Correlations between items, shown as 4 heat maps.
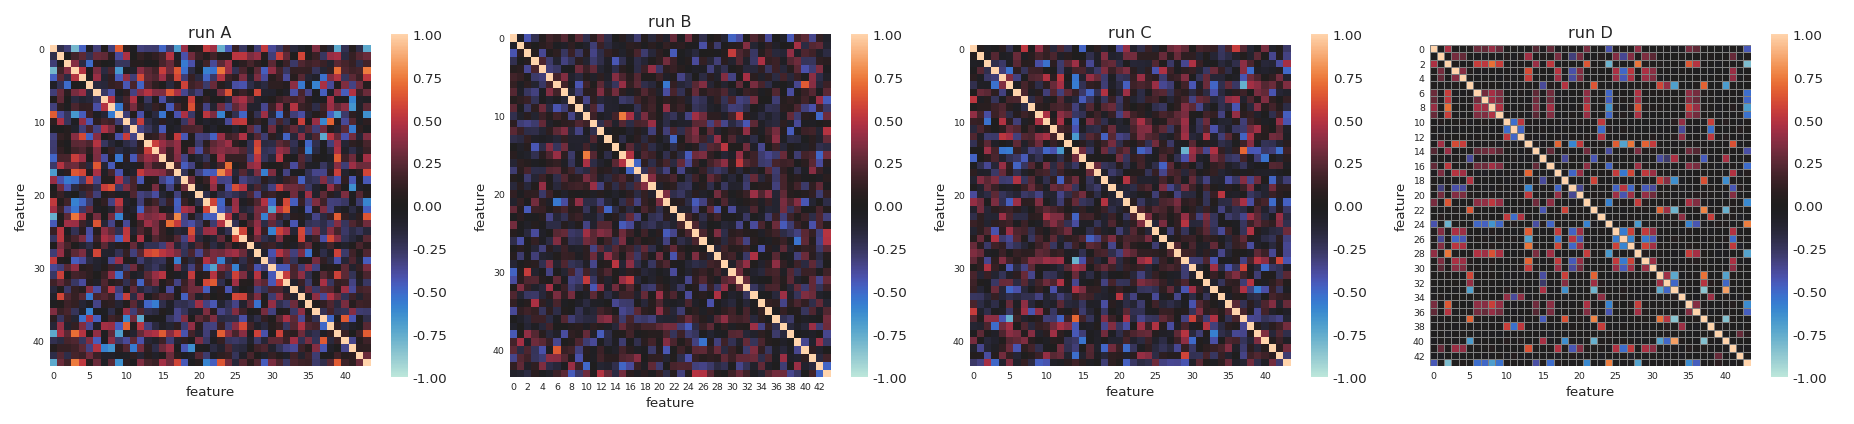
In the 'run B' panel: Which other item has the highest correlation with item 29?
14
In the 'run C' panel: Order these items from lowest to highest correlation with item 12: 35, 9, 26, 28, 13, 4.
26, 13, 28, 35, 9, 4
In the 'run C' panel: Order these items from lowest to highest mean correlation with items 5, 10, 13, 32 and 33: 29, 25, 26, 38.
26, 29, 25, 38
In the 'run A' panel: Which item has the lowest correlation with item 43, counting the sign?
0
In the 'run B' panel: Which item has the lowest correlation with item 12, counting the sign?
38
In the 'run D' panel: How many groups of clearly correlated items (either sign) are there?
5
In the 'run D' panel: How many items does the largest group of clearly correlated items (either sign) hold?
14
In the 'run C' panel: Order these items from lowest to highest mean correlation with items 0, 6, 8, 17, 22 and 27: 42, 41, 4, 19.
41, 19, 42, 4
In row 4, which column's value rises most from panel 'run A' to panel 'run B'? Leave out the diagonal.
9
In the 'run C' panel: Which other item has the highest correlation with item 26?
3
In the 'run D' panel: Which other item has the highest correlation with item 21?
2
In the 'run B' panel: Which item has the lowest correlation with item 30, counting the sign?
0
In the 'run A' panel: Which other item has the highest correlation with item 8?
19
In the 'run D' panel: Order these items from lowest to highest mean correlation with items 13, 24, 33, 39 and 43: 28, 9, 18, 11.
28, 9, 18, 11
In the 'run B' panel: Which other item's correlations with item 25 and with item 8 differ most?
43
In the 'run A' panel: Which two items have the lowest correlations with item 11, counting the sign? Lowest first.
41, 15
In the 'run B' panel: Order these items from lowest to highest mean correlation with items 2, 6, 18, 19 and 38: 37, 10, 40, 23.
23, 37, 40, 10
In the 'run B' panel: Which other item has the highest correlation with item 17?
41
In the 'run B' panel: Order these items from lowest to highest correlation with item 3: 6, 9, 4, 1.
6, 1, 9, 4
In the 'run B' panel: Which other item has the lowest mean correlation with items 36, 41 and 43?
9
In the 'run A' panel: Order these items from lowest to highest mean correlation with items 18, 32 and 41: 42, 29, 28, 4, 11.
4, 11, 42, 28, 29
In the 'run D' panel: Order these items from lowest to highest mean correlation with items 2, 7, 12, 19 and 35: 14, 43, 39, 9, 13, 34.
43, 13, 39, 34, 14, 9
